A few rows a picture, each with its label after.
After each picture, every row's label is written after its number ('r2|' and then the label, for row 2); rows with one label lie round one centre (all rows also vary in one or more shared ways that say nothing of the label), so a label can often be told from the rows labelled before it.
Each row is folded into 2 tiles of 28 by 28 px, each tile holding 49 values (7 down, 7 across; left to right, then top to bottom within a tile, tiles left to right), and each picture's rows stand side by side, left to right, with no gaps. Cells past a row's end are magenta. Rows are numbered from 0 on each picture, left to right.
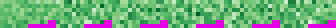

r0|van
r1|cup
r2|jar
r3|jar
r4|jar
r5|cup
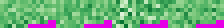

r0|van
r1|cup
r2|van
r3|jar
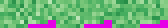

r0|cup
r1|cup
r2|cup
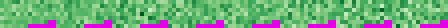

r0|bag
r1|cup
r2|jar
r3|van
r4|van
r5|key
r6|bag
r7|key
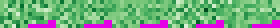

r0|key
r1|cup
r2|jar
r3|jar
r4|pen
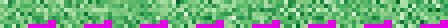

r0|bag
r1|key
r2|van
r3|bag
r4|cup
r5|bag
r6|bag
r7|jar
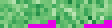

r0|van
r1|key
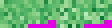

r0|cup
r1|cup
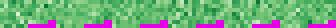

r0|cup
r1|pen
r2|bag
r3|van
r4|cup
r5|key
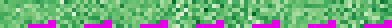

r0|key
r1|bag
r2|pen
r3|key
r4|jar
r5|pen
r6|pen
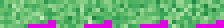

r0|pen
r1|jar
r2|pen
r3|van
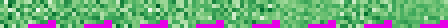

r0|pen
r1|bag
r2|pen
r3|pen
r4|van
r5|van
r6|jar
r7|jar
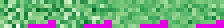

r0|cup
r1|van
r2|jar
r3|jar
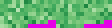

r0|bag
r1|pen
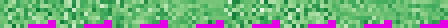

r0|cup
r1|pen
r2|pen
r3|van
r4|bag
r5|cup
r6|key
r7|pen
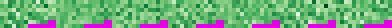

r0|van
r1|pen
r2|cup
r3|van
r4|cup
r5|cup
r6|pen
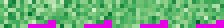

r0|jar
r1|pen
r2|jar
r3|key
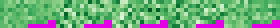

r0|jar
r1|key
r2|jar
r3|pen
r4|bag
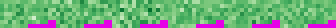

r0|jar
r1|van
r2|bag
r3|jar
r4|jar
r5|bag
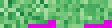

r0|bag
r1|jar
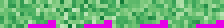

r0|cup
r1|cup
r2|bag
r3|van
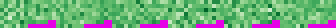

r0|van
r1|pen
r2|van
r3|jar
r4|pen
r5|cup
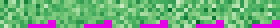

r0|van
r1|van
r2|key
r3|jar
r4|bag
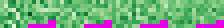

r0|key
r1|bag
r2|jar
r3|jar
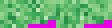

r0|van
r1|jar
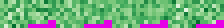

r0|cup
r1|van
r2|key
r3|key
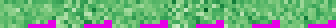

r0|key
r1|bag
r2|key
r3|key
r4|bag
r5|bag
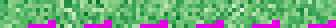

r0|key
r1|key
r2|jar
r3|pen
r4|key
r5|jar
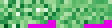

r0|pen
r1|jar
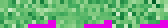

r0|key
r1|key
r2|bag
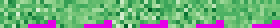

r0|bag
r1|pen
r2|cup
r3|jar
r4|cup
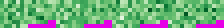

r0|jar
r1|van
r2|key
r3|jar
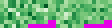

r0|key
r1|jar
